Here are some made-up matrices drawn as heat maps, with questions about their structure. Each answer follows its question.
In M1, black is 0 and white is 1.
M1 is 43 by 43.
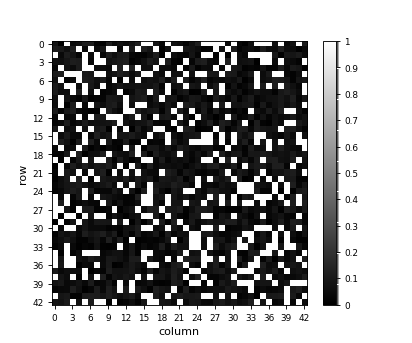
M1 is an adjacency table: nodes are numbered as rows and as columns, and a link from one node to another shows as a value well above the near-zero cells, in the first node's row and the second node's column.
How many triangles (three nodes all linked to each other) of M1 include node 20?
4
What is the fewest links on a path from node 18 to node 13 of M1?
4
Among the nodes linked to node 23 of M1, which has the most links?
node 16
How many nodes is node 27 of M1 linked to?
6
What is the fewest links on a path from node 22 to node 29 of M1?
3
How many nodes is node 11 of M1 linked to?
8
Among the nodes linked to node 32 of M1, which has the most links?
node 26
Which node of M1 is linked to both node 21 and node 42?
node 10
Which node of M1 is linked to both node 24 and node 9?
node 12
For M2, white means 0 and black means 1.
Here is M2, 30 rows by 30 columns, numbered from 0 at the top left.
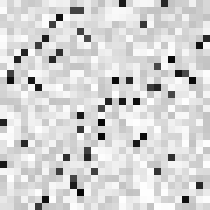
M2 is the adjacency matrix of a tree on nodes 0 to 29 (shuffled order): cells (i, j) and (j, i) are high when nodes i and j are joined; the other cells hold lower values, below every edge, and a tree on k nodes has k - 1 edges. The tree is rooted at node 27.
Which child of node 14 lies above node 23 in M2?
17
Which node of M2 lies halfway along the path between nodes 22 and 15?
3
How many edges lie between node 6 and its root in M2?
6
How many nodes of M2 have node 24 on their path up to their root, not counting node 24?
12
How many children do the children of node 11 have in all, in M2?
1
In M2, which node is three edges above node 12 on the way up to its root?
28
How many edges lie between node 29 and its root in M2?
8
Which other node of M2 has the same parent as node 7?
2
